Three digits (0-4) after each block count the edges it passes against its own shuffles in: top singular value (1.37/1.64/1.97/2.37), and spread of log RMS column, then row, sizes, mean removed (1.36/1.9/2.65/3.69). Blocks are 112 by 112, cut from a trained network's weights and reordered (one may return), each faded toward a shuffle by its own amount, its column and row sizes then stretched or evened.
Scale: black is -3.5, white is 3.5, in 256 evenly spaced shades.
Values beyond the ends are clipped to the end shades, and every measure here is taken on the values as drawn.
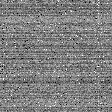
4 0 0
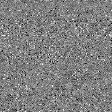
0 1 3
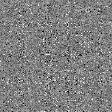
0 2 2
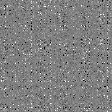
0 3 2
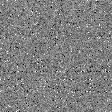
0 0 1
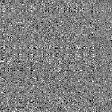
3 2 3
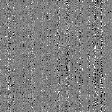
2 4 0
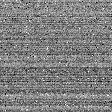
4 0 1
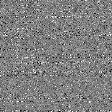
1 1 3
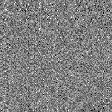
3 1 0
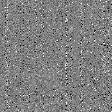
1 3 0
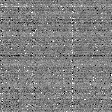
3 2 2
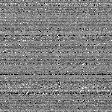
4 1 3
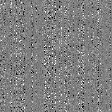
0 4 0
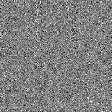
3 1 0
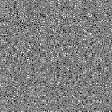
4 0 2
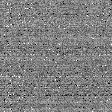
2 1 2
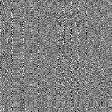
4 3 1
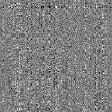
3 3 1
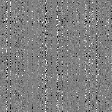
2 4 1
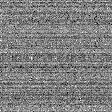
4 1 1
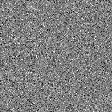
2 0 0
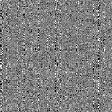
3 3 0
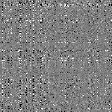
3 3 3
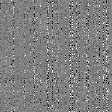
2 4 1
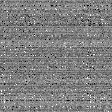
3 1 2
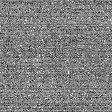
2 0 1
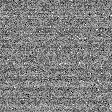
2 0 0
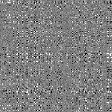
4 3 3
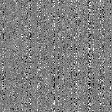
2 4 1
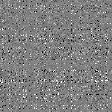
2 3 3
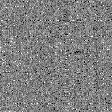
2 0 1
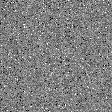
1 0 0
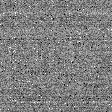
1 0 0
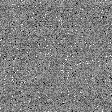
0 1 0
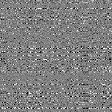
4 1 4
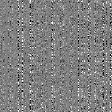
3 4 1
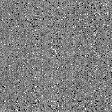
2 2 1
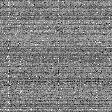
4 1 1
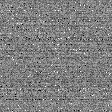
2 0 2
